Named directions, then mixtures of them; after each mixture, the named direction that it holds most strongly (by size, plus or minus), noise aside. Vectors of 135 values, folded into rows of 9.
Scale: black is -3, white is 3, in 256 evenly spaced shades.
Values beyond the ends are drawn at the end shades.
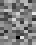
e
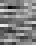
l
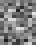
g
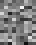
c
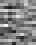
l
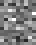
g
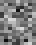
g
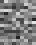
e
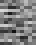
l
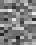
e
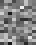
c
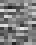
l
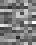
l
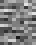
l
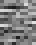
l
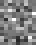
g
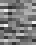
l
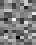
e
